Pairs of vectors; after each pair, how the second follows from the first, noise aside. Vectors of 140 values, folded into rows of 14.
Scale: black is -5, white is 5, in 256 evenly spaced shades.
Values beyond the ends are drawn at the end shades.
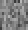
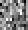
wrapped around, negated, scaled up.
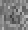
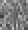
shuffled.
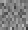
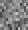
shuffled.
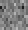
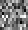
wrapped around, negated, scaled up.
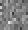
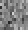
negated.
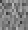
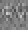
negated, partly zeroed.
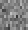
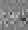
reversed, partly zeroed.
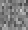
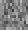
shuffled.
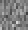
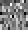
wrapped around, negated, scaled up.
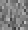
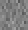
negated, shrunk.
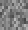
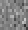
negated, partly zeroed.
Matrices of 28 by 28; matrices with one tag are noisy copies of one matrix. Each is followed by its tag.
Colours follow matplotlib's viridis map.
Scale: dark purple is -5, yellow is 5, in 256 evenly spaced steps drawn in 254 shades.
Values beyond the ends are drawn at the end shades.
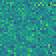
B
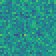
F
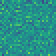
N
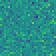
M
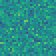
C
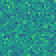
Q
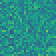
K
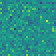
K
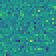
C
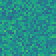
K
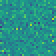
C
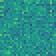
F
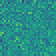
N
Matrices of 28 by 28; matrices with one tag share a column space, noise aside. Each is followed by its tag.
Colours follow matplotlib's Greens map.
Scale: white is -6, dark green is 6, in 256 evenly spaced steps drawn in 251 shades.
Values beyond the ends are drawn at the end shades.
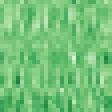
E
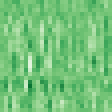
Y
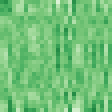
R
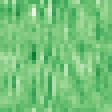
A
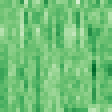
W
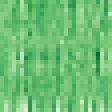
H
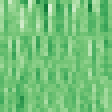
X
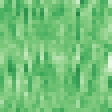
A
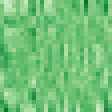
R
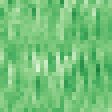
A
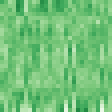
R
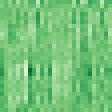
W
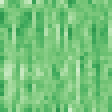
W
